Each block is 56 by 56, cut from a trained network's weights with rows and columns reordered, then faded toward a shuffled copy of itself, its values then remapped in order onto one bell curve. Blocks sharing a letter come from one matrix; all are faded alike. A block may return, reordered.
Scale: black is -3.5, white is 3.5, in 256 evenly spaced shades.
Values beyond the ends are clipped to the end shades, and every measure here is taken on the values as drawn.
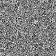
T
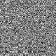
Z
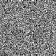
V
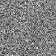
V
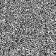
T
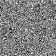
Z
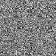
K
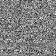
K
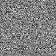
K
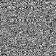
K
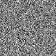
V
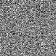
V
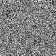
T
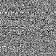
Z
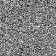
T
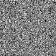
V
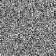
V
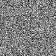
V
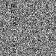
V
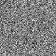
V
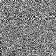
K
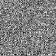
K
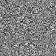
K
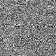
Z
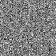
T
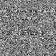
Z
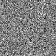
V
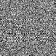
Z
